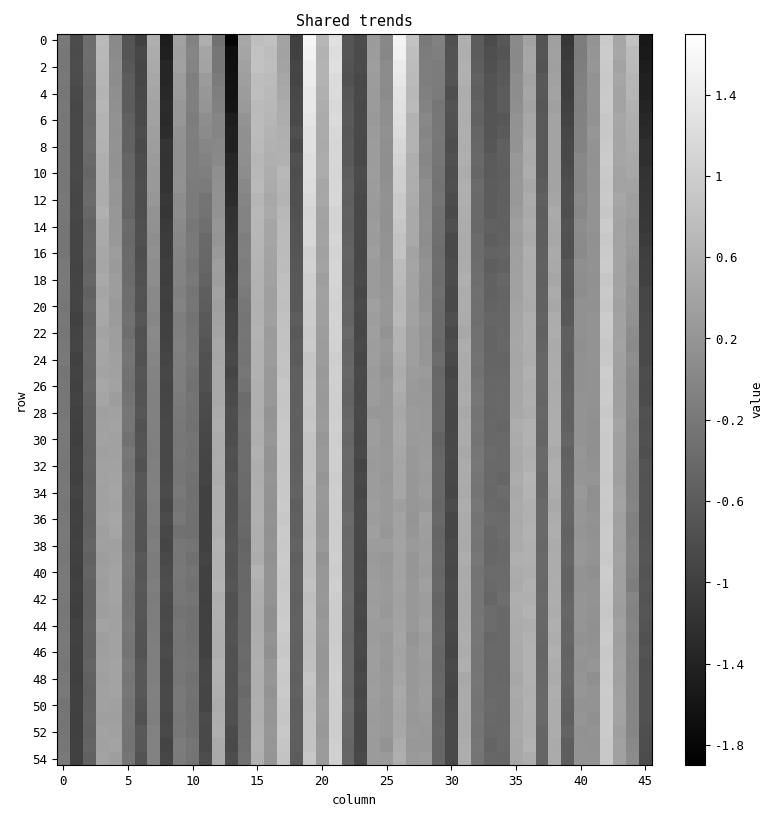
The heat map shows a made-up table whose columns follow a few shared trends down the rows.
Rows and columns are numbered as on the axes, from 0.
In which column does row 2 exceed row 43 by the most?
11
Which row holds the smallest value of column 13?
0
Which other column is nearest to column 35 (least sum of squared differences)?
4
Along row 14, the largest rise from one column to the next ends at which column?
19
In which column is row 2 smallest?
13
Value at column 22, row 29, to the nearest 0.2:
-0.4
